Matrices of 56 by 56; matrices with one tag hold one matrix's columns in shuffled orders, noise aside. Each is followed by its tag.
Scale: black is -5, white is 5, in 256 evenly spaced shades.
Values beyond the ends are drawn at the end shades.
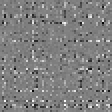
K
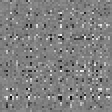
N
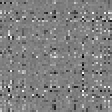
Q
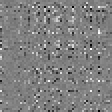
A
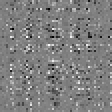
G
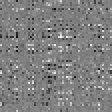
G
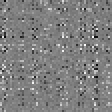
G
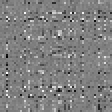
Q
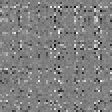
A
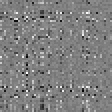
Q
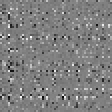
N
